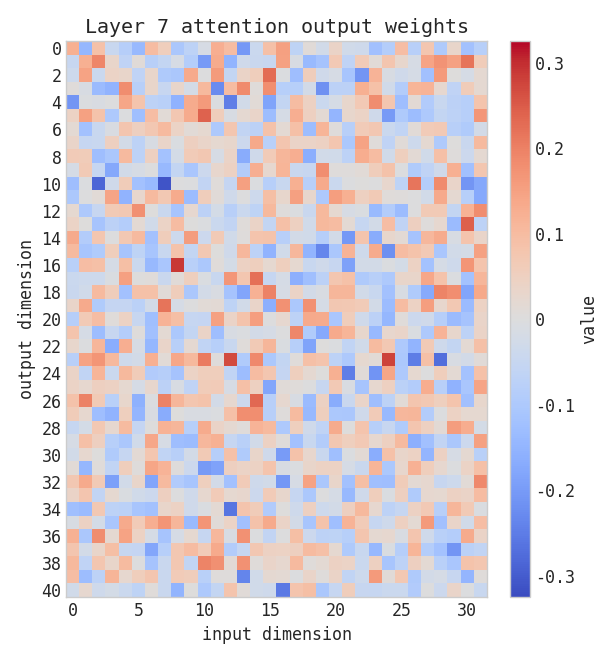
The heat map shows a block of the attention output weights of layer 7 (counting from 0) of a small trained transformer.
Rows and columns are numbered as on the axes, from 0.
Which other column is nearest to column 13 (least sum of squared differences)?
26
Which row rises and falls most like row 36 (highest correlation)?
38
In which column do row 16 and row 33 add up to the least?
21
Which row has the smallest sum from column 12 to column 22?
15
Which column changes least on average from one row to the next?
25
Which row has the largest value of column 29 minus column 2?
10
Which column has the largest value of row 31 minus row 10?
7
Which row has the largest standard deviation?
23
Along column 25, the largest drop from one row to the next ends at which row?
28
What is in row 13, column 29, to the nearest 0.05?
-0.15
